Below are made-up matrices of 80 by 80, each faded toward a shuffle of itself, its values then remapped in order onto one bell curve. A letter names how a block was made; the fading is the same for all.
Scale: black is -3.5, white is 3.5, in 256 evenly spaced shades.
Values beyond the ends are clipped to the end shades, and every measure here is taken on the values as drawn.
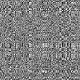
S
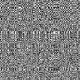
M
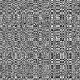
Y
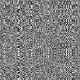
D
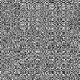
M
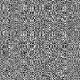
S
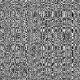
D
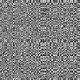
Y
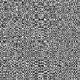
M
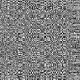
M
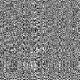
S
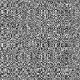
M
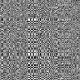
Y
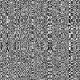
D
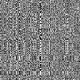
D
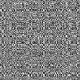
M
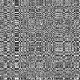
Y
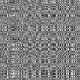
Y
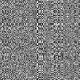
D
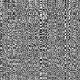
D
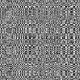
Y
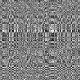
Y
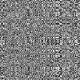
S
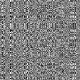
D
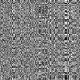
D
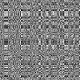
Y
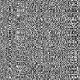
S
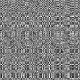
Y
